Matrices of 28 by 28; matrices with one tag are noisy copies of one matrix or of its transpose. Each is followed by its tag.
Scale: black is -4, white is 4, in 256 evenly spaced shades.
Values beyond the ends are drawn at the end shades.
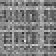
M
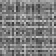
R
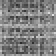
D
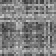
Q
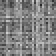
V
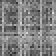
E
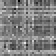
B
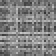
V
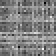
V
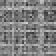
M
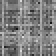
E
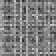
R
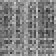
D
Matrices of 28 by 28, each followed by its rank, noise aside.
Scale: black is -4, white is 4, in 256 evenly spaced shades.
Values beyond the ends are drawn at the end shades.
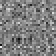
four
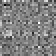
three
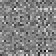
five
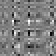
two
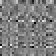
two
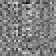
three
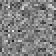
four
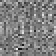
three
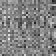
five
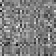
five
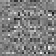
three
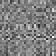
three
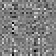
four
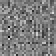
five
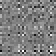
two
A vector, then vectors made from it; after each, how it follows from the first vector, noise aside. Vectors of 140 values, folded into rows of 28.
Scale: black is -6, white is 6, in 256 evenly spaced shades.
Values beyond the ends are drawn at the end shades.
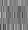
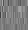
negated, partly zeroed.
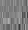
reversed, negated, partly zeroed.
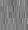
wrapped around, shrunk.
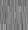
negated, shrunk.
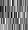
wrapped around, scaled up.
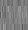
negated, shrunk.
